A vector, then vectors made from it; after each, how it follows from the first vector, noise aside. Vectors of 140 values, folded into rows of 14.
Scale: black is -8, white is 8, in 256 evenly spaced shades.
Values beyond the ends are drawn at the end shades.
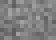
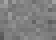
wrapped around, partly zeroed.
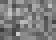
scaled up.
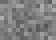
reversed, negated.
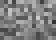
scaled up.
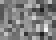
reversed, scaled up.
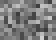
reversed, negated, scaled up.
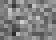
scaled up.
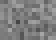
reversed, negated.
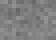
negated, shrunk.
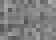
wrapped around, negated.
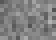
wrapped around, negated.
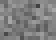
reversed, negated.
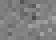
wrapped around, partly zeroed.
